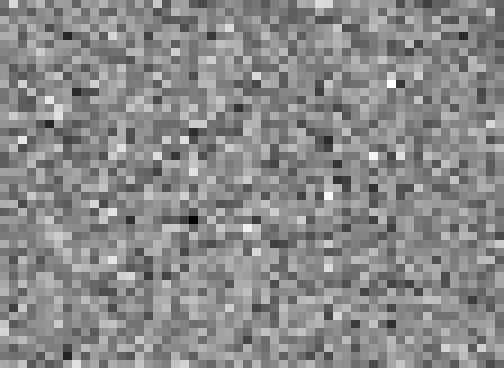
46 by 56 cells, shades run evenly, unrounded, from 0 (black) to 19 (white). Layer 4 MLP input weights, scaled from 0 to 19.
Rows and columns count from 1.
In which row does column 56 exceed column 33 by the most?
31
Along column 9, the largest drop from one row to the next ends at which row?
12
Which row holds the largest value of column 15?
35
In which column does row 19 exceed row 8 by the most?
14
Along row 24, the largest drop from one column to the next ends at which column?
39
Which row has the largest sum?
38
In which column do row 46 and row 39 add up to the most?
3
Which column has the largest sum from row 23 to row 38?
37
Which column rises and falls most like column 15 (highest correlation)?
22
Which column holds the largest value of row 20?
42
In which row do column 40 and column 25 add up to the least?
17
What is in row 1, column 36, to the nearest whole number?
16
